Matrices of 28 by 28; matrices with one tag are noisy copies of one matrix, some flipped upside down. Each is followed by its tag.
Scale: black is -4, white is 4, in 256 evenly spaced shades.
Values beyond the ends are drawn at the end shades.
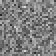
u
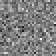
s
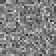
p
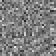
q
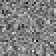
s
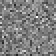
u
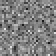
s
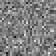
q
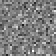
s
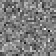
p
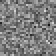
p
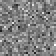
s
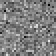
p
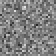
u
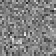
q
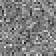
u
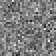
p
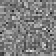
p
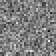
p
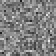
p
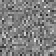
q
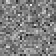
p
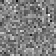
p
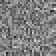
q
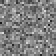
p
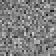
q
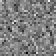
s
